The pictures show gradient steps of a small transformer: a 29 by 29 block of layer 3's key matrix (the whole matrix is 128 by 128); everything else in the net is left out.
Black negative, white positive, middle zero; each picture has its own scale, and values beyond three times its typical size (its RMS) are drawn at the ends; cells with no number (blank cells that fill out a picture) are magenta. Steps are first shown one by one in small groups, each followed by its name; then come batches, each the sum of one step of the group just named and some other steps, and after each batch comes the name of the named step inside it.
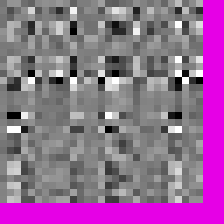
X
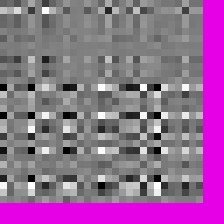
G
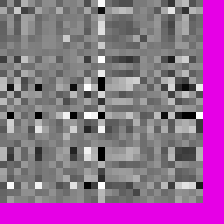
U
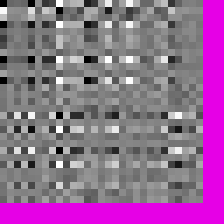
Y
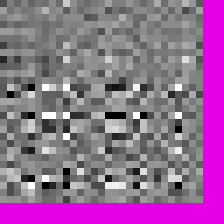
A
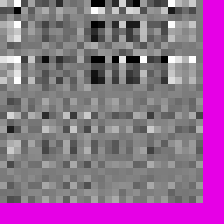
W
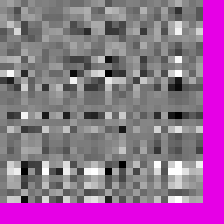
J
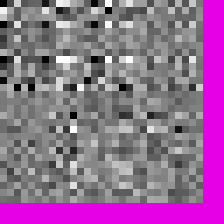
Y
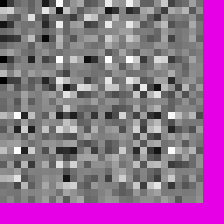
Y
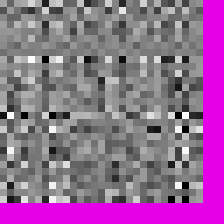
X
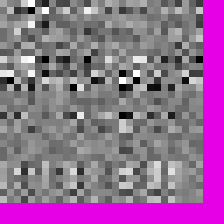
J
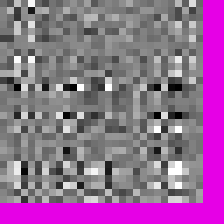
J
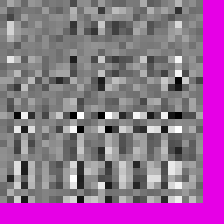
X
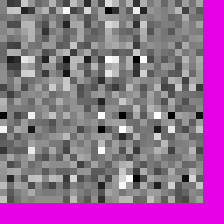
A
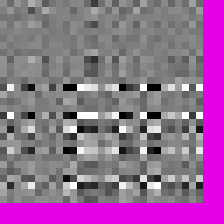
G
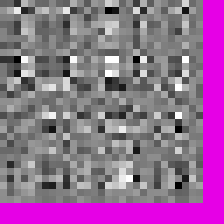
A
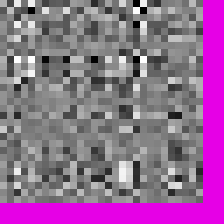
W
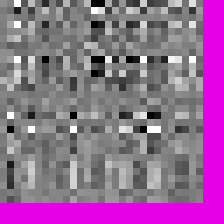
W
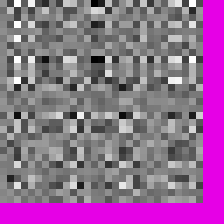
W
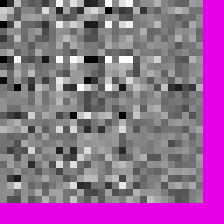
Y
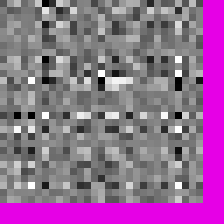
X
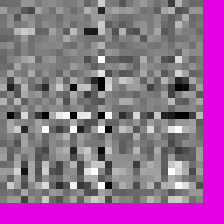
U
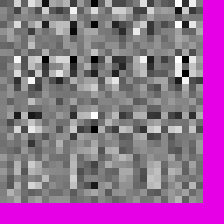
X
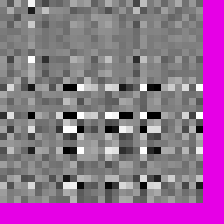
G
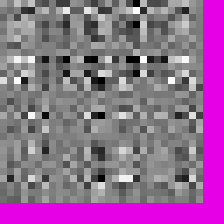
W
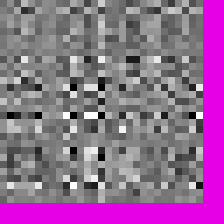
U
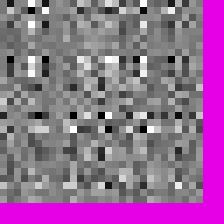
U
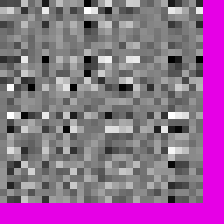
Y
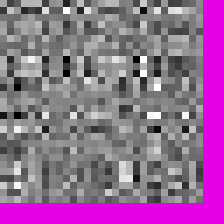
X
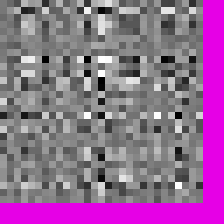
U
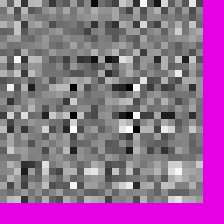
J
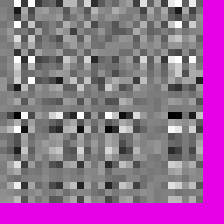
X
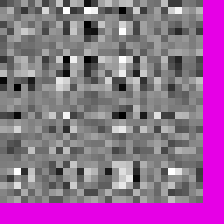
Y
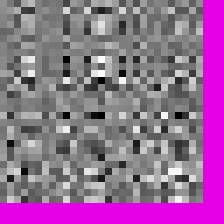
J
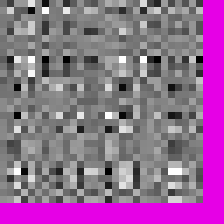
J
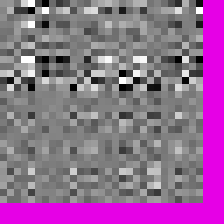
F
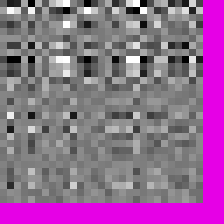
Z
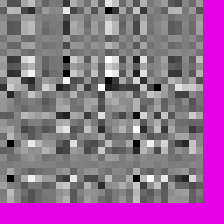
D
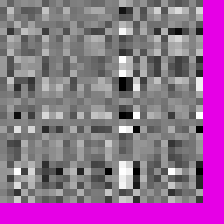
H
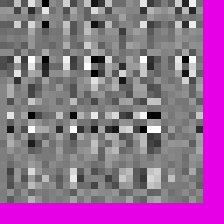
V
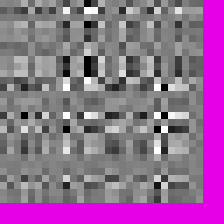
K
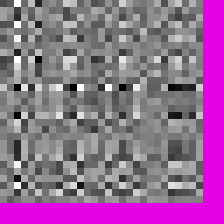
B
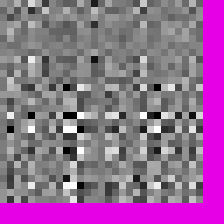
V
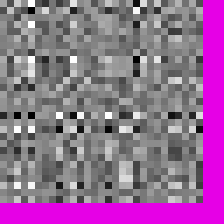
H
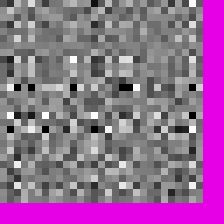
B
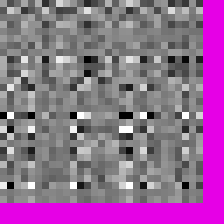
Z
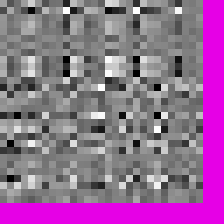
D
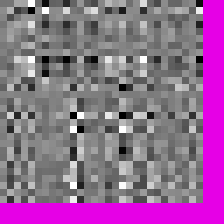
F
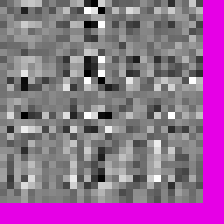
K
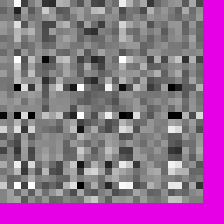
B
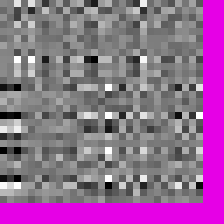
B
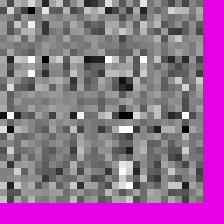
H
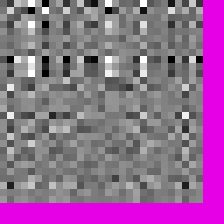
D
